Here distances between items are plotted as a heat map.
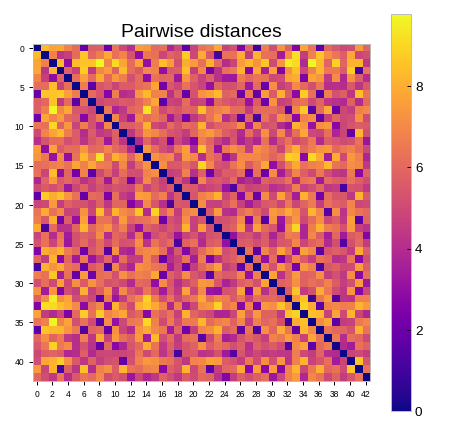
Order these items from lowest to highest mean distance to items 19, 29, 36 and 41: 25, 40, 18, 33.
33, 18, 25, 40
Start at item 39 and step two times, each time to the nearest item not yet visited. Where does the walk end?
25
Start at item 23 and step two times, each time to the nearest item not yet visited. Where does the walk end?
13
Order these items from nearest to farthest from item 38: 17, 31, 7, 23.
7, 31, 17, 23
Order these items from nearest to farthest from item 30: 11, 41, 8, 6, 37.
11, 6, 8, 37, 41
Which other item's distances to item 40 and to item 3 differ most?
41
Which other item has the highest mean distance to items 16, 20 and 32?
2
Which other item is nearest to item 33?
36
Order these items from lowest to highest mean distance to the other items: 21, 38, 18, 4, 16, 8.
18, 16, 38, 4, 8, 21
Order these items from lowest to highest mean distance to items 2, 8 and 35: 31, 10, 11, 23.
10, 11, 31, 23
